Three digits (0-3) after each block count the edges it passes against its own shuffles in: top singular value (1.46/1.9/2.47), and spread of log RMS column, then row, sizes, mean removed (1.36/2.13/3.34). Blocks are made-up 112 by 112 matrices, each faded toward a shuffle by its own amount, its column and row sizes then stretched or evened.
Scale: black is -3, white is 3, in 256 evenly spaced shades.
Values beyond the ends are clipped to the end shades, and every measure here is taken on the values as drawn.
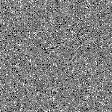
1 1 1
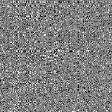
3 2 2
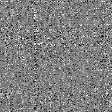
1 2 2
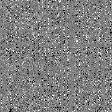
0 3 2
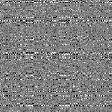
3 1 3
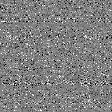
2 0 2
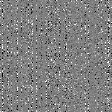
0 3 1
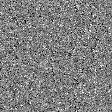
0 1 0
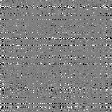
3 2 3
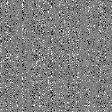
0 3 1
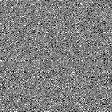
2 0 2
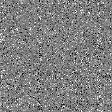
0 2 1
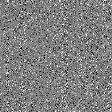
0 2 1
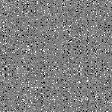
1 2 2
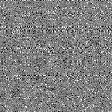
3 0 2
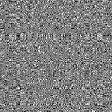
3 0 2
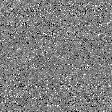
0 0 2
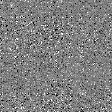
1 2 2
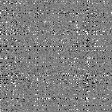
1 2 3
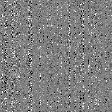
1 3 1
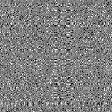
3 1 2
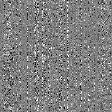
1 3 1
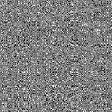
3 2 2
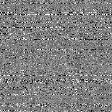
0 1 3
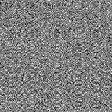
3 0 1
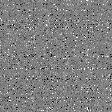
0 1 2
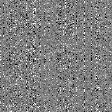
1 3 1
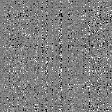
1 3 2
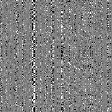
3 3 0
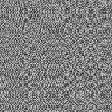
3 0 1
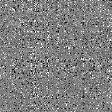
2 2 2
